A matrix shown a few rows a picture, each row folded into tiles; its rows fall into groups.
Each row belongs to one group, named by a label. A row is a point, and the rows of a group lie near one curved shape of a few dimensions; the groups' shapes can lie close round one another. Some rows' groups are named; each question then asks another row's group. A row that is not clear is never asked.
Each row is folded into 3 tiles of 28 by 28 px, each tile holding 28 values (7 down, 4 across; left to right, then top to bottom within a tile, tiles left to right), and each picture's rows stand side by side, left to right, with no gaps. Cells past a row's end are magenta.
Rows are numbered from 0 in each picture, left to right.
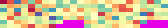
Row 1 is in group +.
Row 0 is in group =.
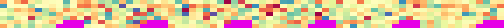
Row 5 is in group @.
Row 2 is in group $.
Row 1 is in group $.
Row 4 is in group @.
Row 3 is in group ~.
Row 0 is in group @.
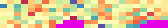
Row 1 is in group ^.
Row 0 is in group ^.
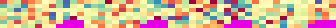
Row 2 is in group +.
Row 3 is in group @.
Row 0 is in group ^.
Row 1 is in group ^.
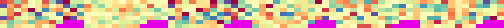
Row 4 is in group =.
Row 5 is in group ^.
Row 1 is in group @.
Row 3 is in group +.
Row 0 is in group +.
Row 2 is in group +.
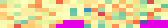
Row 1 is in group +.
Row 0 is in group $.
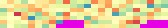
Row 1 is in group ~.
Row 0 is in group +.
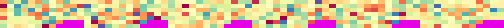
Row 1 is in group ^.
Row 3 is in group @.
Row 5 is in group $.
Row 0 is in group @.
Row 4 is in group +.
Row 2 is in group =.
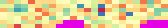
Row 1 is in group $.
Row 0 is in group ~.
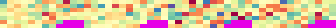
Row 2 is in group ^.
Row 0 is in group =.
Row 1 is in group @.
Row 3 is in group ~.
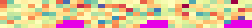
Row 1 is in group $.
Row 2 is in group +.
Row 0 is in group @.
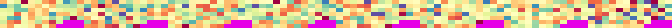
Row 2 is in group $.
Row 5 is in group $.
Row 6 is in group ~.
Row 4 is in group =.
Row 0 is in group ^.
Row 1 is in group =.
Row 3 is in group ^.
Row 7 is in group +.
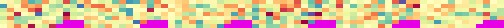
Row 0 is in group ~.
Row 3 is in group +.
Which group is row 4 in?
@
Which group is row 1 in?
$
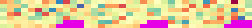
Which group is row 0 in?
=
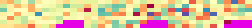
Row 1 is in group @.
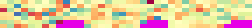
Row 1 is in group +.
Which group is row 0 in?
$
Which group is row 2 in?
=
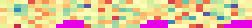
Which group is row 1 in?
@
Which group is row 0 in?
~
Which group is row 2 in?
=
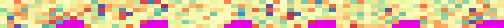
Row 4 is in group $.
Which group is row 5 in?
$
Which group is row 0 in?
^
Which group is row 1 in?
$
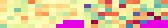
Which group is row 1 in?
^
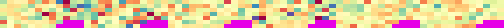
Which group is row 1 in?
^
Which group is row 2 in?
$
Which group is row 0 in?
=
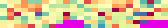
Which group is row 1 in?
+
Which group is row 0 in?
~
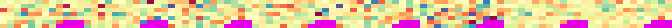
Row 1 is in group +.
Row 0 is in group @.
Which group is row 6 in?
~
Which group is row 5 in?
^
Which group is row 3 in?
@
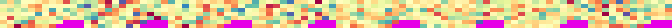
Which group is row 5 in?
+
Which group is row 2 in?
$
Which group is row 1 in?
^
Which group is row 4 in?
$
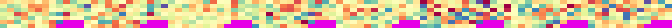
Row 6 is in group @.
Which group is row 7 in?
=
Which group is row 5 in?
+
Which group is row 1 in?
~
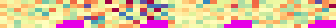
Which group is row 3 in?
@
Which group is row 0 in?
$
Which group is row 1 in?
+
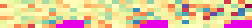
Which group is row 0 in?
$
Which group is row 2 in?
$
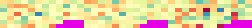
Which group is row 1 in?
=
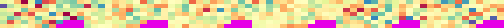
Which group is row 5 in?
$
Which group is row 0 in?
^
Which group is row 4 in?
~
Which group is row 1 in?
@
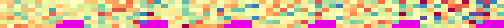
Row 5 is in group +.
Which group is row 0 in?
$
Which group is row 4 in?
~
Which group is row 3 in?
~
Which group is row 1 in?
+
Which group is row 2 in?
$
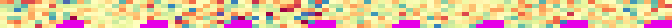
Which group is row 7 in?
$
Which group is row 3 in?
+
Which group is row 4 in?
=
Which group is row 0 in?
^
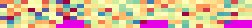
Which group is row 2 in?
+
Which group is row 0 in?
+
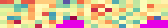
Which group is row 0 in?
^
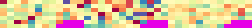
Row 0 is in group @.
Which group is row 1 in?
+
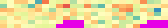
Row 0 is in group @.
